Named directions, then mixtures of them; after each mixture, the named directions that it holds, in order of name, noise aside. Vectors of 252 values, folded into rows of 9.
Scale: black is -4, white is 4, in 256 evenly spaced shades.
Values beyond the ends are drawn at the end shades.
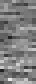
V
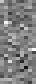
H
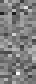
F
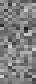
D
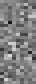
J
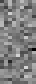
D, H, V.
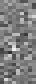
F, J.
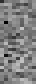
H, J, V.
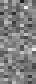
D, F, H.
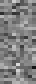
F, V.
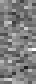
F, H, V.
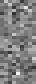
F.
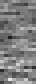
V.
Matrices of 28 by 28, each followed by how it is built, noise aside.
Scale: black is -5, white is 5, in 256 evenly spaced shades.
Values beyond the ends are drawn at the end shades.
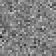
noise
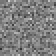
repeating columns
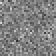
noise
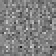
low rank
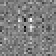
low rank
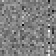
uneven columns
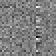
low rank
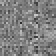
low rank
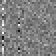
uneven columns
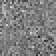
block diagonal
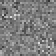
block diagonal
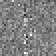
uneven columns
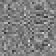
low rank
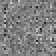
uneven columns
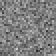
noise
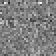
uneven rows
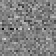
uneven rows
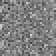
repeating rows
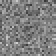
low rank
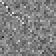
diagonal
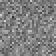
repeating columns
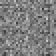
repeating rows
